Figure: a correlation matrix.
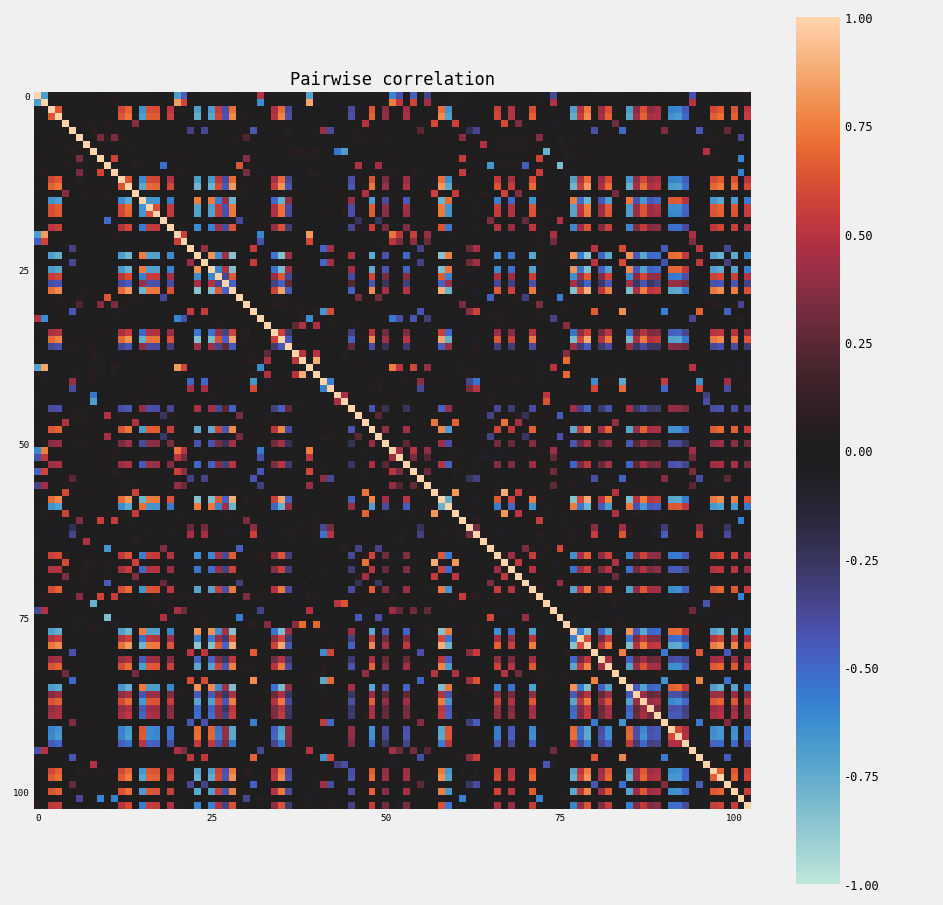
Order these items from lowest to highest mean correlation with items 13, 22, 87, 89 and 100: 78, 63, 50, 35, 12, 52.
52, 63, 50, 78, 12, 35
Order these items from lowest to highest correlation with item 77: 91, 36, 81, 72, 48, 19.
48, 19, 81, 72, 36, 91
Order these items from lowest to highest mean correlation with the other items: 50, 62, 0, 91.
91, 0, 62, 50
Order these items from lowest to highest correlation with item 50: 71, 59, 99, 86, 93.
59, 93, 99, 86, 71
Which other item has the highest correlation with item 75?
65
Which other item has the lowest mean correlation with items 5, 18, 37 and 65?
10
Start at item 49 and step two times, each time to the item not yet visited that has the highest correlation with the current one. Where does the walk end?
29
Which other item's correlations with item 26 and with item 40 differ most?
38
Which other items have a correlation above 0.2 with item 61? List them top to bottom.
6, 9, 11, 30, 72
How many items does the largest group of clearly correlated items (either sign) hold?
42
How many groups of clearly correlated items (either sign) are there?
9
